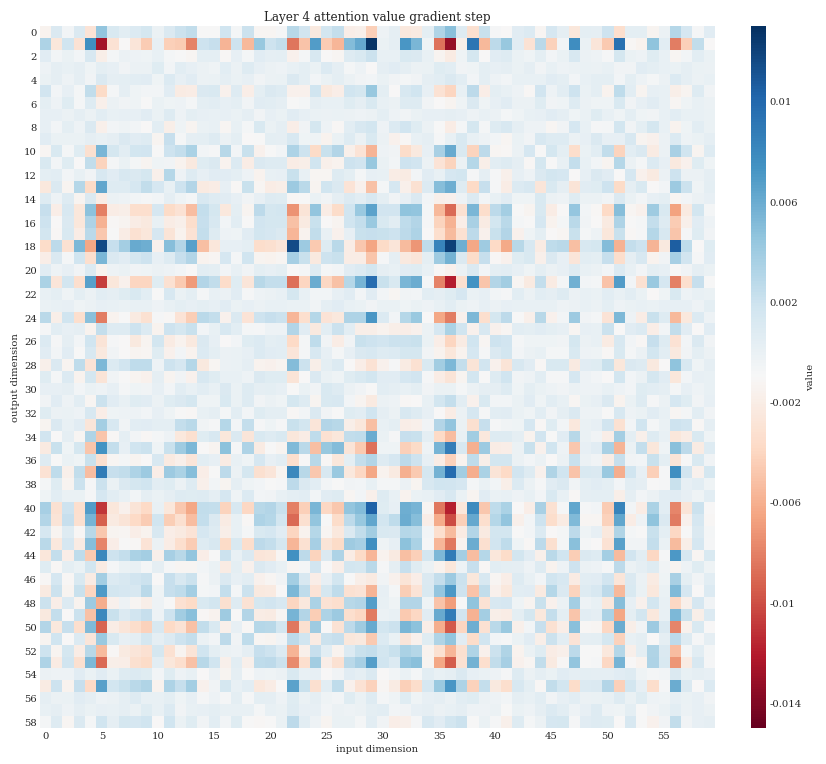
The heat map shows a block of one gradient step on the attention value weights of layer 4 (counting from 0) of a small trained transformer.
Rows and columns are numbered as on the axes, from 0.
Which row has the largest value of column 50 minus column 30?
18
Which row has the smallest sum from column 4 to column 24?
1
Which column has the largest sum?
29
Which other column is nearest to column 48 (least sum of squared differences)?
59
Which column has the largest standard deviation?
36
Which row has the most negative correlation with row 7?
8
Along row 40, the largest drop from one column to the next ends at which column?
5
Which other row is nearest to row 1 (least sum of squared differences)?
40
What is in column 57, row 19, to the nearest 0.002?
0.002
